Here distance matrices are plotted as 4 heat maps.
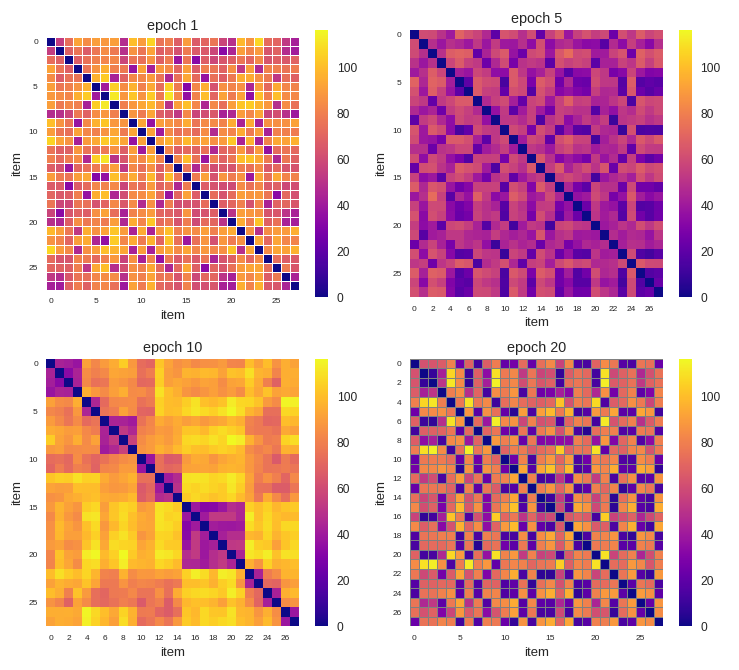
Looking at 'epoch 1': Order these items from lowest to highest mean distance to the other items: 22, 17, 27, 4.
27, 17, 4, 22
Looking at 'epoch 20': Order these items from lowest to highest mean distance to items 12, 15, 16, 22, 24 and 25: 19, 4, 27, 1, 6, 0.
1, 6, 0, 19, 27, 4
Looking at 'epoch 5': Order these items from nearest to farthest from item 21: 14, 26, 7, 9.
26, 7, 9, 14
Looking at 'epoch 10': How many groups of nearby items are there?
9
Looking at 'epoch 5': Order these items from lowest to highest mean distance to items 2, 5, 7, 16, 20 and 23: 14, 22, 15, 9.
15, 22, 9, 14
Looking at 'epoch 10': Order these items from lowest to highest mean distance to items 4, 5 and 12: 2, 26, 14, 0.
14, 2, 0, 26
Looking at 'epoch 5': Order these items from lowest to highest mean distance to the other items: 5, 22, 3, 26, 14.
26, 22, 5, 3, 14
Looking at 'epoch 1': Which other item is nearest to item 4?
17
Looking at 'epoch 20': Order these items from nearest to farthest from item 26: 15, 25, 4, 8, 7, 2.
15, 25, 8, 4, 2, 7
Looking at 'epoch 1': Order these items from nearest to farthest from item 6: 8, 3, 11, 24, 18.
18, 24, 8, 3, 11
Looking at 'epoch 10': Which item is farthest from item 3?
12
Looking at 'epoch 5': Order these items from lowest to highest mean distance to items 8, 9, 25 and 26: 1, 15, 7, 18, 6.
18, 6, 1, 15, 7
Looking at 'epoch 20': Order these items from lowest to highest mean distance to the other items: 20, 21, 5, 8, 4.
8, 5, 20, 4, 21
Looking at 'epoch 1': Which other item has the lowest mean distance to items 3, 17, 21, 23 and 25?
9
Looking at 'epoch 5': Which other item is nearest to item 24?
7
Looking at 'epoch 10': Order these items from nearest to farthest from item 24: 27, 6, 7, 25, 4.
25, 6, 7, 4, 27
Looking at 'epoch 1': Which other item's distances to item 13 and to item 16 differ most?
2
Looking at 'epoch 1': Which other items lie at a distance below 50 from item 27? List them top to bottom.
0, 1, 8, 19, 20, 26
